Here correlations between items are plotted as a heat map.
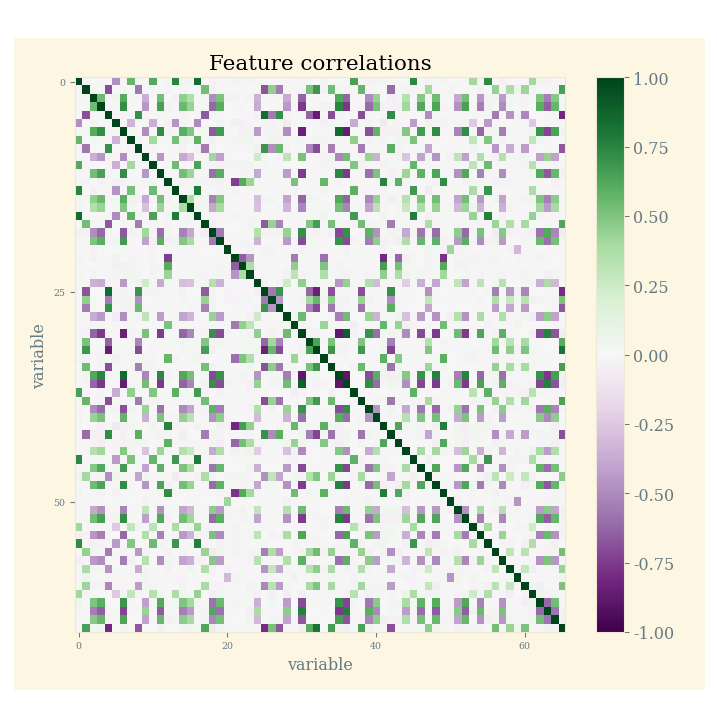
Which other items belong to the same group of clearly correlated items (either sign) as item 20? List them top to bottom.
50, 59
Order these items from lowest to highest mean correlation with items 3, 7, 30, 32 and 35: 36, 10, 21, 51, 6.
36, 51, 21, 10, 6
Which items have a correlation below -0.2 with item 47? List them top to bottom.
4, 8, 25, 27, 42
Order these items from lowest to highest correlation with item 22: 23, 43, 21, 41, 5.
21, 5, 23, 43, 41
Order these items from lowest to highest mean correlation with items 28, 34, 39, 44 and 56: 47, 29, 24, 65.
29, 24, 47, 65
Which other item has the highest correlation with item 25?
4
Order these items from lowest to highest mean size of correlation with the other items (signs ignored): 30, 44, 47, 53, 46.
53, 47, 44, 46, 30
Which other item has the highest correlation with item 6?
35
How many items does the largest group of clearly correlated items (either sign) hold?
26
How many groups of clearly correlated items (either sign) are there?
5
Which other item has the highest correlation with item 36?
30
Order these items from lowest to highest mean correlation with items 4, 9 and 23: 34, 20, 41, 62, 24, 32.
32, 34, 62, 20, 24, 41
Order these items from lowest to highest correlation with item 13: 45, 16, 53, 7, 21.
21, 53, 7, 45, 16
